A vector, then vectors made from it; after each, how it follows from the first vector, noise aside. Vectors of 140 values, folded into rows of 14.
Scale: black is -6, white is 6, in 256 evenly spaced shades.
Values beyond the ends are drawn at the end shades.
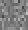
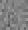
wrapped around, negated, shrunk.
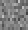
negated.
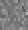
shrunk.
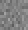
wrapped around, negated, shrunk.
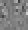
partly zeroed.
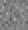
wrapped around, negated, shrunk.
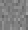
shrunk.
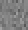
wrapped around, negated, shrunk.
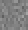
shrunk.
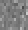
partly zeroed.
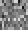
scaled up.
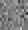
sign-scrambled.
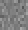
shrunk.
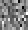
scaled up.
